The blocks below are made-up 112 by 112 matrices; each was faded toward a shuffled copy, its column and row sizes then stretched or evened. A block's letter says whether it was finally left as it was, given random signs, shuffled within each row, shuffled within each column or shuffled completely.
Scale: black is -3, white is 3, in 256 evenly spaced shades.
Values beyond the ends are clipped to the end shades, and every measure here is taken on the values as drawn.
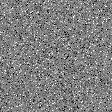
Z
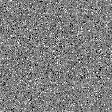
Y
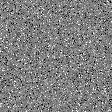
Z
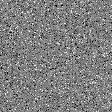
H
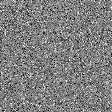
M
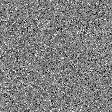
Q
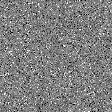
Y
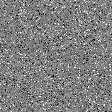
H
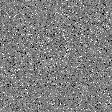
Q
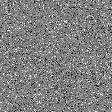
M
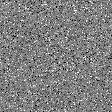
Q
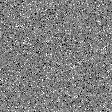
Q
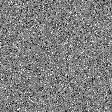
Z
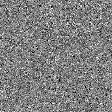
Y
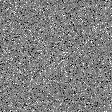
Z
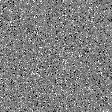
H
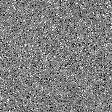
Q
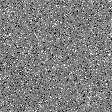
Z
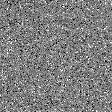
M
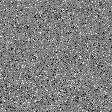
Q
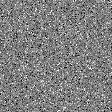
H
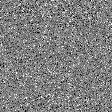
Q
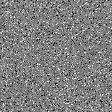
M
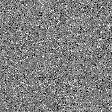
M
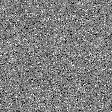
Q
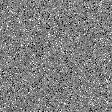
H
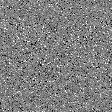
Q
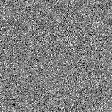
Y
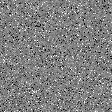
Q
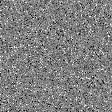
Z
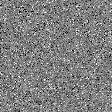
M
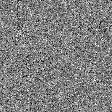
H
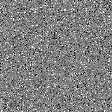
M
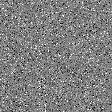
H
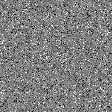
Y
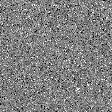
M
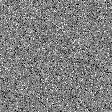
Z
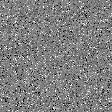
Y
